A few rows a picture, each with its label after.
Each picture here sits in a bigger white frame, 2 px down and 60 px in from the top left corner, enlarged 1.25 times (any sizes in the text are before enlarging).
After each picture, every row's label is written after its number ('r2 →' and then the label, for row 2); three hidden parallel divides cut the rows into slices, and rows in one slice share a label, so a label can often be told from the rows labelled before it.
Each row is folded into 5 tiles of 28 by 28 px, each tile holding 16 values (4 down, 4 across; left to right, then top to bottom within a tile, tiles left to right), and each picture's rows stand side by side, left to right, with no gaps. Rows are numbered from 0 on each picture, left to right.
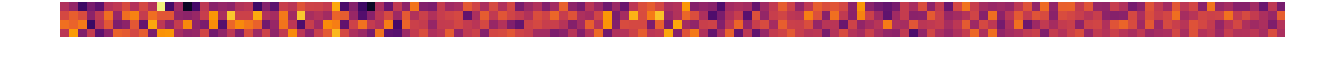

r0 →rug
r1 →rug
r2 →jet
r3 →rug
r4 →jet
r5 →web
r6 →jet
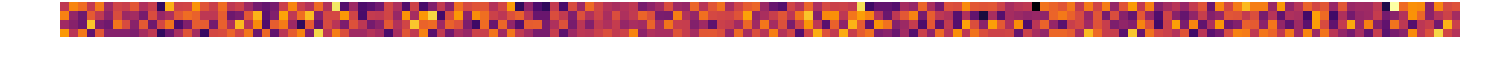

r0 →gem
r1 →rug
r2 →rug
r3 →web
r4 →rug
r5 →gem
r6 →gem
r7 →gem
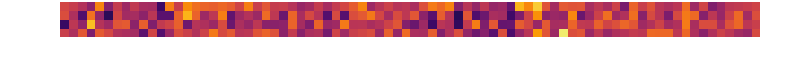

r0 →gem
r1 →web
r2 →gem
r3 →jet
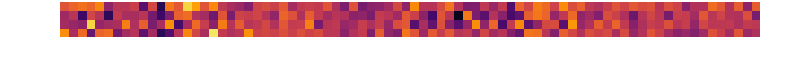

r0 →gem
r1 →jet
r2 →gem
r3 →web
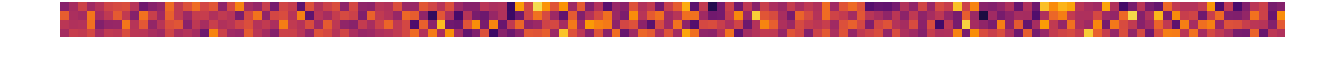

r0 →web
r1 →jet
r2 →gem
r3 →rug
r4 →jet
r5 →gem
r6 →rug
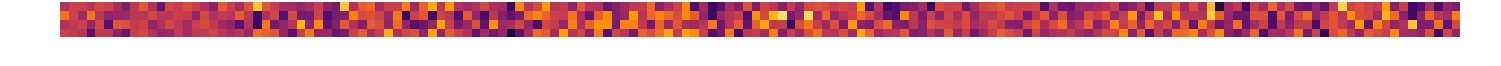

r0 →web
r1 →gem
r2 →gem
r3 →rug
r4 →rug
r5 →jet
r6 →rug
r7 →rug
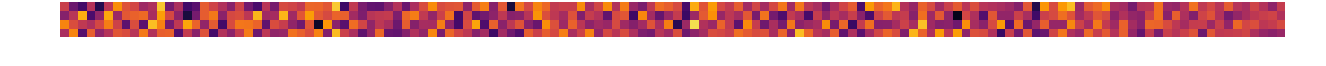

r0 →rug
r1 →rug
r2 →gem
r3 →gem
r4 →gem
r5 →gem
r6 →jet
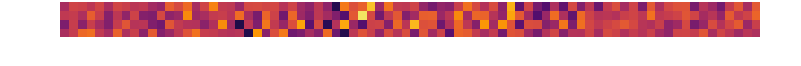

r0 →web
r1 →gem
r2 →rug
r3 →jet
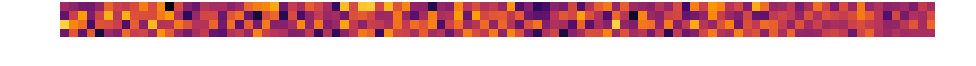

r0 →rug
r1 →gem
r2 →rug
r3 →gem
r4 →jet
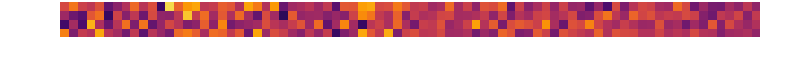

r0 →gem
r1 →gem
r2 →web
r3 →jet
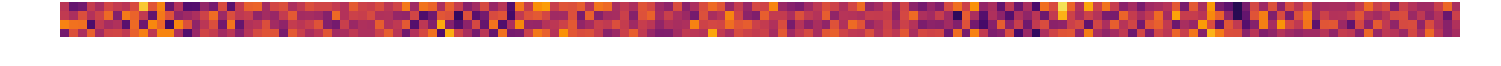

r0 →rug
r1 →web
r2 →gem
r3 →web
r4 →jet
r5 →gem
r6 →rug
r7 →jet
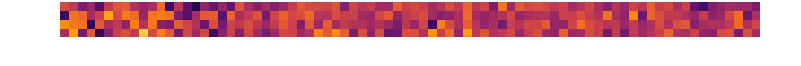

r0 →rug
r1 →jet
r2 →web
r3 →jet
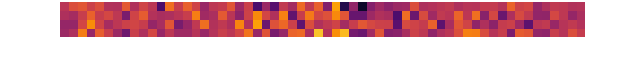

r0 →web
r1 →rug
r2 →jet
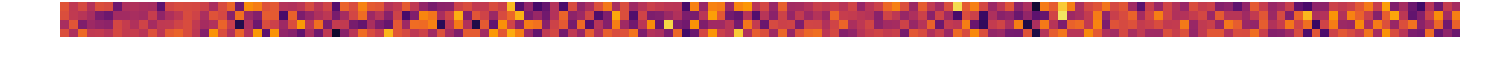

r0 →web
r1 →gem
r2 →rug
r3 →gem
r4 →web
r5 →gem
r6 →jet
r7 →rug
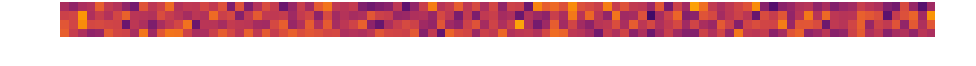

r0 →jet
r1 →jet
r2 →web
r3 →web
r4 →jet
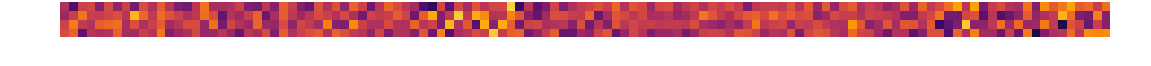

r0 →jet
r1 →jet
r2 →rug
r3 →web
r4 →jet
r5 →gem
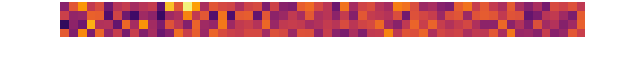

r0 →gem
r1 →web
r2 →jet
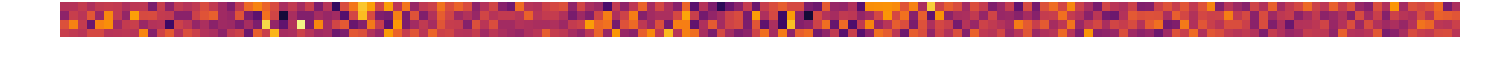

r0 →jet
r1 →gem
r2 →web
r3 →rug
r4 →gem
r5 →web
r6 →jet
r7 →web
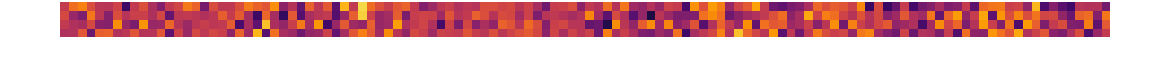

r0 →web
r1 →gem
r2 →jet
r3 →gem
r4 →rug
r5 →rug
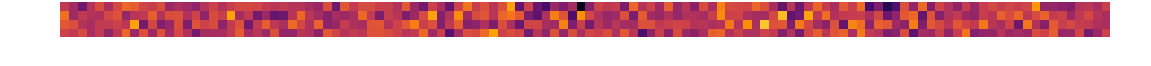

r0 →jet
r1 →web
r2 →rug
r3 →web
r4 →rug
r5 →jet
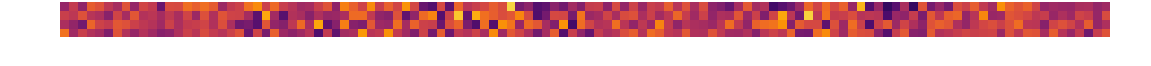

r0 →web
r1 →gem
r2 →rug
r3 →jet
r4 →rug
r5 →jet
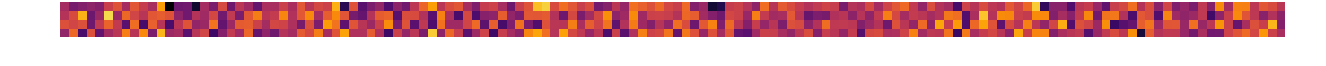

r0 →rug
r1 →rug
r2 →gem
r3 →rug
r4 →web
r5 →rug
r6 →gem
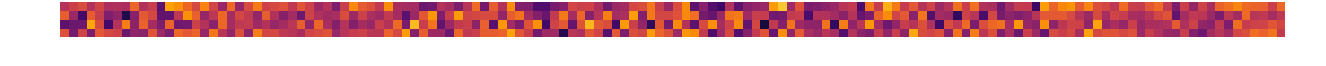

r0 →gem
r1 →web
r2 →rug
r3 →rug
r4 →gem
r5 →gem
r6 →web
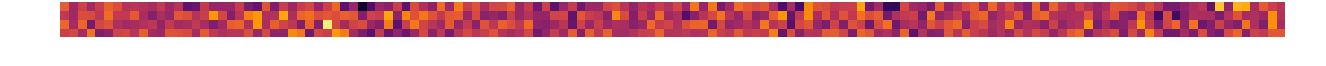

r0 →jet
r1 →rug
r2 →jet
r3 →web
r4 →rug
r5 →jet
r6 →gem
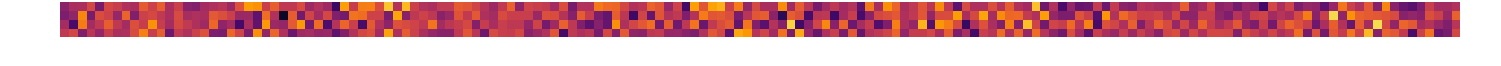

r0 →jet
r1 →gem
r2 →jet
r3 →gem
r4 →gem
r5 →rug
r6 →jet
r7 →rug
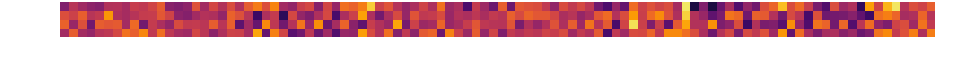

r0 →jet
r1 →gem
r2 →web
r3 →rug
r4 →gem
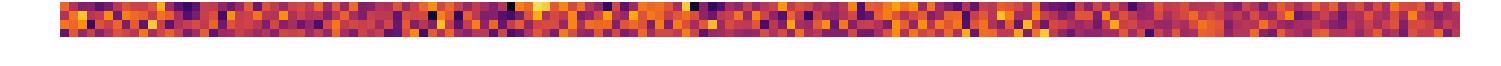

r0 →rug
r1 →jet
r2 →gem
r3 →rug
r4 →gem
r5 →rug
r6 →jet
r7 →web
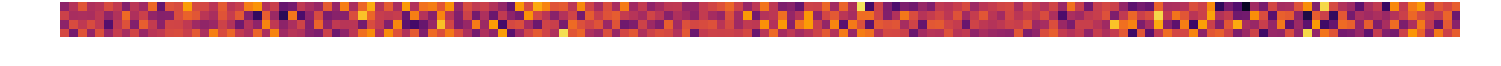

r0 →web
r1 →gem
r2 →gem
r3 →web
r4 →rug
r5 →jet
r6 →rug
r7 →gem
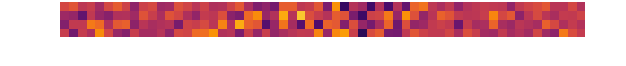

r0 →web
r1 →rug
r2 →web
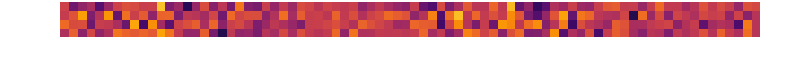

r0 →rug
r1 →jet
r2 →rug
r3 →web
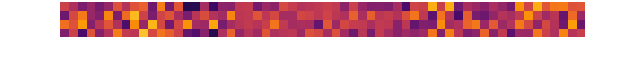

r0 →rug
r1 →jet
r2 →gem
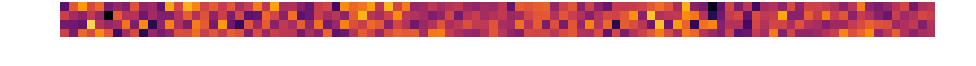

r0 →gem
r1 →gem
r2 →web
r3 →rug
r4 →jet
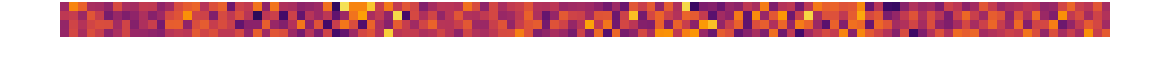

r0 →web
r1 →gem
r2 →jet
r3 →rug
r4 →rug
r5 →web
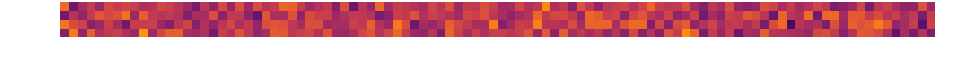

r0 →jet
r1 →web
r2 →web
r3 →jet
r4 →jet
